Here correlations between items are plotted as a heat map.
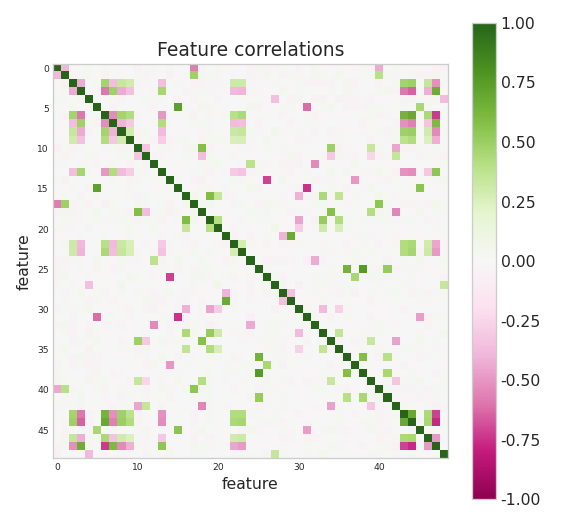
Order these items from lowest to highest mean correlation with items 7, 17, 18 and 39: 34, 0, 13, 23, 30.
0, 23, 30, 13, 34
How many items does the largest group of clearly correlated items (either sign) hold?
13
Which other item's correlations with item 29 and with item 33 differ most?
21
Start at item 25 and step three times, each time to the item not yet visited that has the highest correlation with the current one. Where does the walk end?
41
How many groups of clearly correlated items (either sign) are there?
10
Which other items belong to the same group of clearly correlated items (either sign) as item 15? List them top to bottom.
5, 31, 45
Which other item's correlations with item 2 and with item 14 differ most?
26
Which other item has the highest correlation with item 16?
19
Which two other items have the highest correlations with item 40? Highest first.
17, 1
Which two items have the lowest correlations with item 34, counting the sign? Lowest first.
42, 11
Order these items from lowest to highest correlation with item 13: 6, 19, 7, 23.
6, 23, 19, 7
